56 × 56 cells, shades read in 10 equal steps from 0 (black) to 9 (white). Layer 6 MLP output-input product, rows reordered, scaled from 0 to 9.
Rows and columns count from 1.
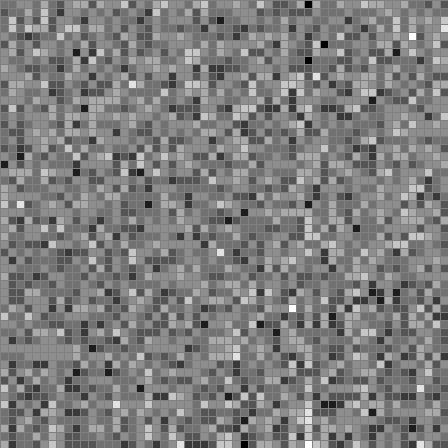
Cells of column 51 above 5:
10
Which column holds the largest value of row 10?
40
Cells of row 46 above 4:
24
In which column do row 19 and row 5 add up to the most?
52
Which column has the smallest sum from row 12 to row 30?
37
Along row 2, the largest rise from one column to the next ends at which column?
20
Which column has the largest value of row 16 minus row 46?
38
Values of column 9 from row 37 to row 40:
4 3 2 5
